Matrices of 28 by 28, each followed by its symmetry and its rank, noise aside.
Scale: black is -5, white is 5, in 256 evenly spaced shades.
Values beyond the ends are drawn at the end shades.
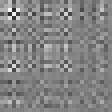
symmetric, rank two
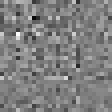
antisymmetric, rank four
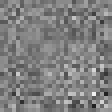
symmetric, rank three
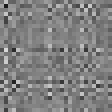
no symmetry, rank three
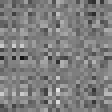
no symmetry, rank three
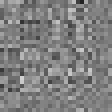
no symmetry, rank three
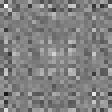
symmetric, rank two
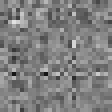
no symmetry, rank four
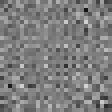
symmetric, rank four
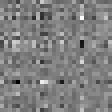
antisymmetric, rank two
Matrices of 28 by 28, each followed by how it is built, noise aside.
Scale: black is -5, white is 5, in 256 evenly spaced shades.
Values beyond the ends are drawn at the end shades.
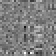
low rank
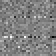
uneven rows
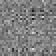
low rank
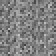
repeating rows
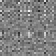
low rank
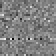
uneven rows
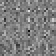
low rank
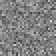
repeating rows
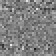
uneven rows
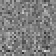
low rank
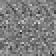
repeating columns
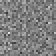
repeating rows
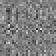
low rank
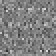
low rank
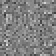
low rank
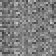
repeating rows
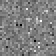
sparse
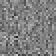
low rank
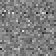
uneven rows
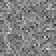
repeating rows
